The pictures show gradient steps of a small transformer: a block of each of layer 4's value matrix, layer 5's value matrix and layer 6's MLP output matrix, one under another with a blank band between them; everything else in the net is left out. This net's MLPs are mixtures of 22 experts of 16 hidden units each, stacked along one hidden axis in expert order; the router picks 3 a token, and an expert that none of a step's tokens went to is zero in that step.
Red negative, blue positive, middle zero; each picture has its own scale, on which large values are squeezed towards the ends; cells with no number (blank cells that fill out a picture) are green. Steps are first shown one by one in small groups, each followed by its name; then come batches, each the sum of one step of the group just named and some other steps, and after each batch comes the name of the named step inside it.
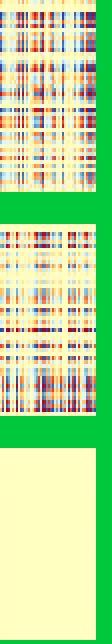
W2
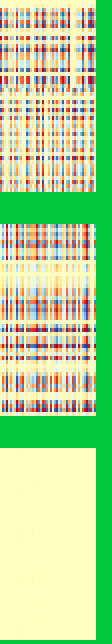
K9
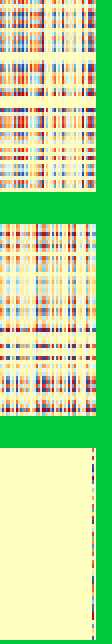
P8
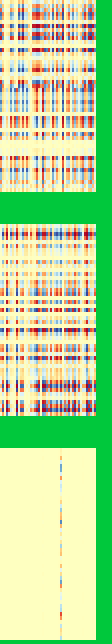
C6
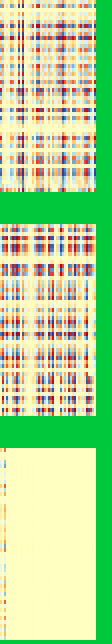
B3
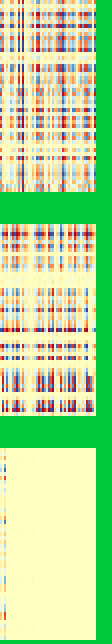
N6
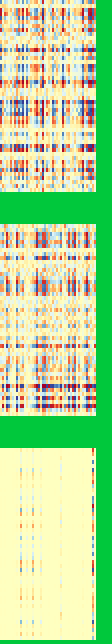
C6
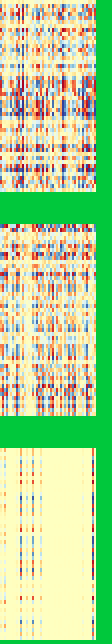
B3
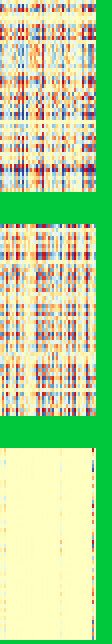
B3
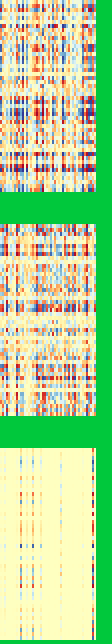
C6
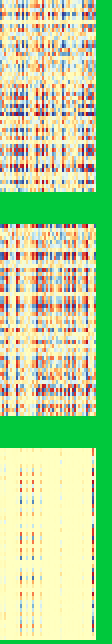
N6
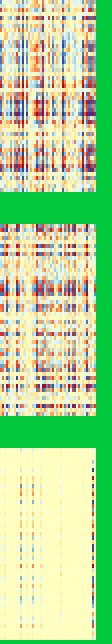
P8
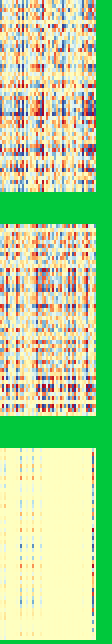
N6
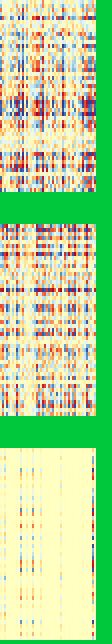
N6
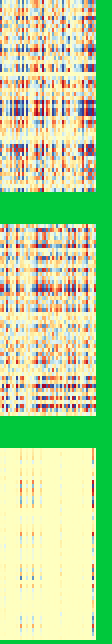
K9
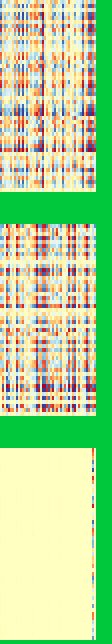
P8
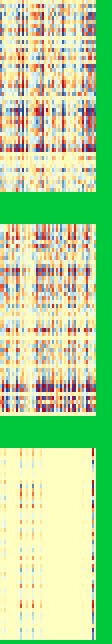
W2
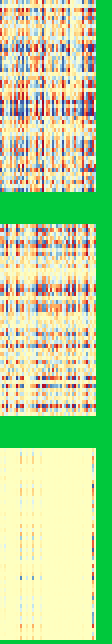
K9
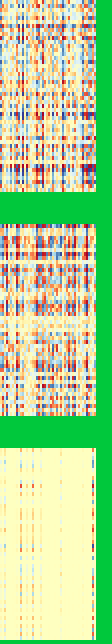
B3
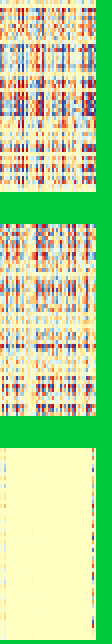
N6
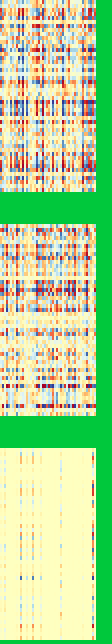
C6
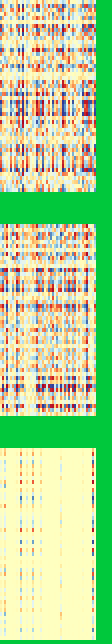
C6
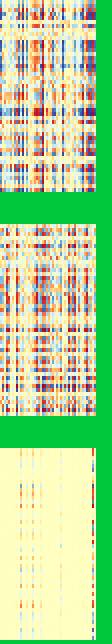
W2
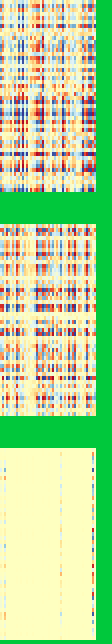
N6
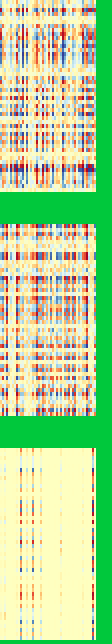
N6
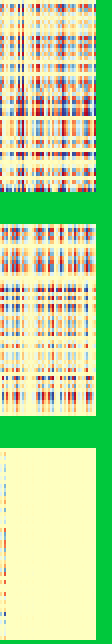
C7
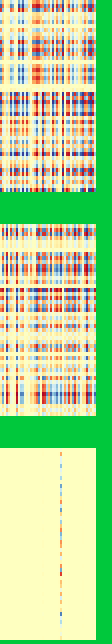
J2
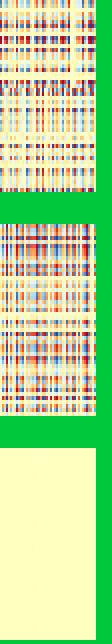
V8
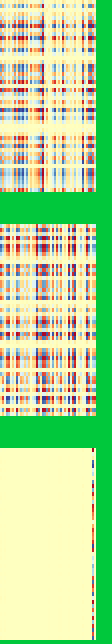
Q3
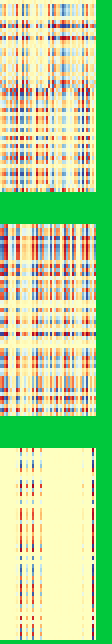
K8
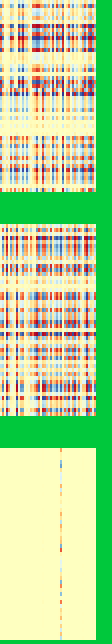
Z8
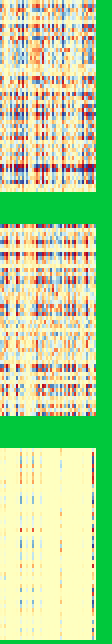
Z8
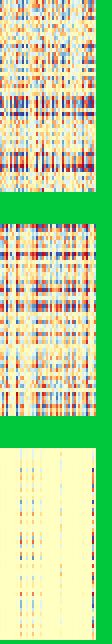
J2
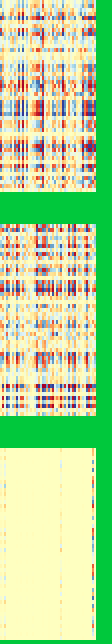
Z8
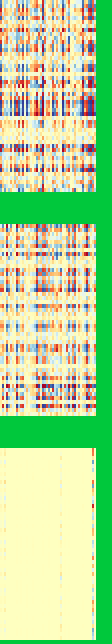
V8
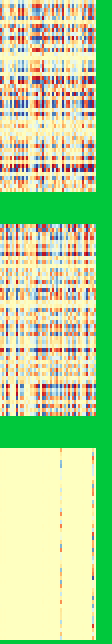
Z8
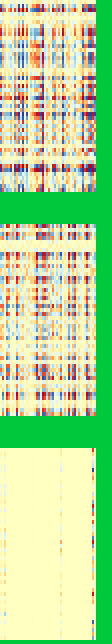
C7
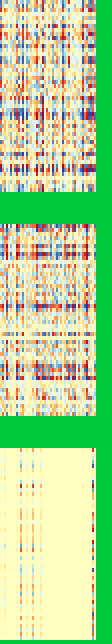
K8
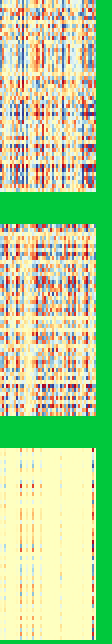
K8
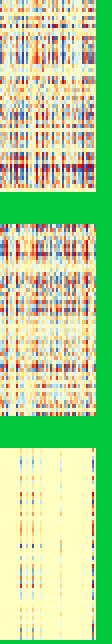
K8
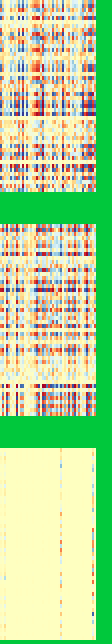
Z8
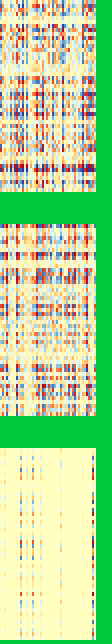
Z8
